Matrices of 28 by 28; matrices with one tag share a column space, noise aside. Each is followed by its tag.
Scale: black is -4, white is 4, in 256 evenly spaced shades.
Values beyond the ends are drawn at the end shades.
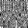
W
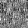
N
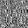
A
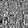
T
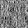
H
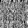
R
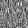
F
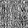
H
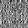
R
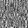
W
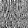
W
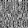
W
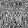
T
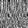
W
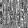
N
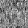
F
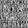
H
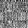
R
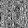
H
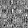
A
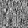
F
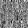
R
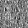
H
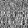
T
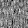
F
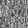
A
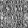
H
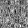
A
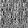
N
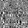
T
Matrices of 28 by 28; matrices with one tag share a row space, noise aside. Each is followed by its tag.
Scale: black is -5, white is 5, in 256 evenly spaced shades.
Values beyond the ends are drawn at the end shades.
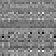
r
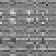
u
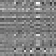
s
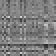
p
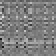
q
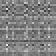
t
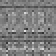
t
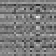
s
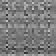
t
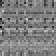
q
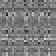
t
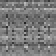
t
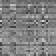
u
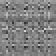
t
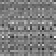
r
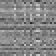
s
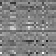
u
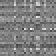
s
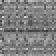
q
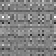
r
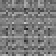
t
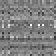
r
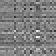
s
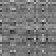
u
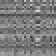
s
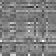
u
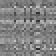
s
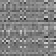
p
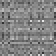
r
